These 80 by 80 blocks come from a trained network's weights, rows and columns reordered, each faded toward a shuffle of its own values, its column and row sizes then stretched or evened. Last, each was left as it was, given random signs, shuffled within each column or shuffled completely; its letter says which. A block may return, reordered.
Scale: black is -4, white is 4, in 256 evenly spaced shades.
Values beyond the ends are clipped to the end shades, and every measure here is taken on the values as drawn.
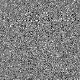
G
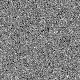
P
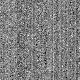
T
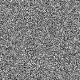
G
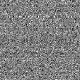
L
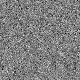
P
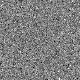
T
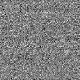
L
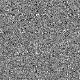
G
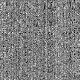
L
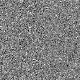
T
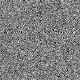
G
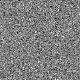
T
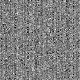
L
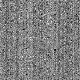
L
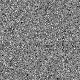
T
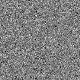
T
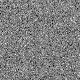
P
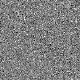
T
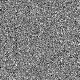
T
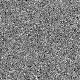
P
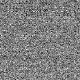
L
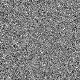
T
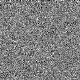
G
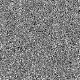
G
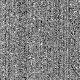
T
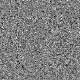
G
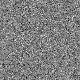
T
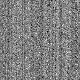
T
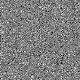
G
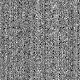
L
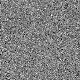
T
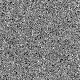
P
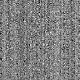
L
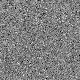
P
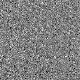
G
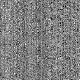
L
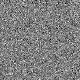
G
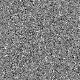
T
